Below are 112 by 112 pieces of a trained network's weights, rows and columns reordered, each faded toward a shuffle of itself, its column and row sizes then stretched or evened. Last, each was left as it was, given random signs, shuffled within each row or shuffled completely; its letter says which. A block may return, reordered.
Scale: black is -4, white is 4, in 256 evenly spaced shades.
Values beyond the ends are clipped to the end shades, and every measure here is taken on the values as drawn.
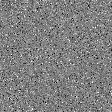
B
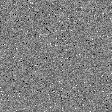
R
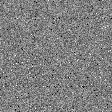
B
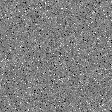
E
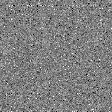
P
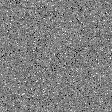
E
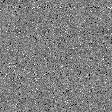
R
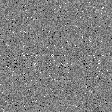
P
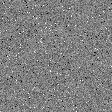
E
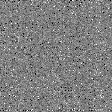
P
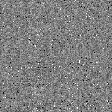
P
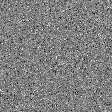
E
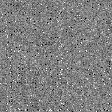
P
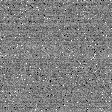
B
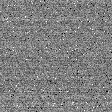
B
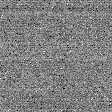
B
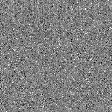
P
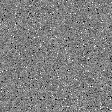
R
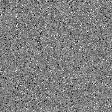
R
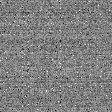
P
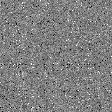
P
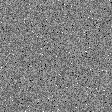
E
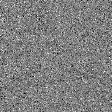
R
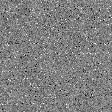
B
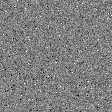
E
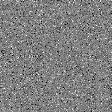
P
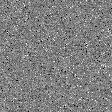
E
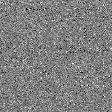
R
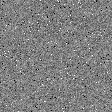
E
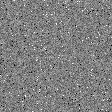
E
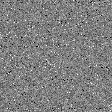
B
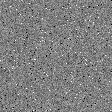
E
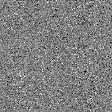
P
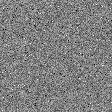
E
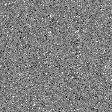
R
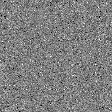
R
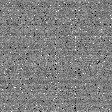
P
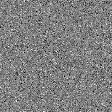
P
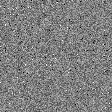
R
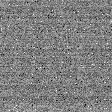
B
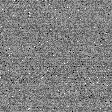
B
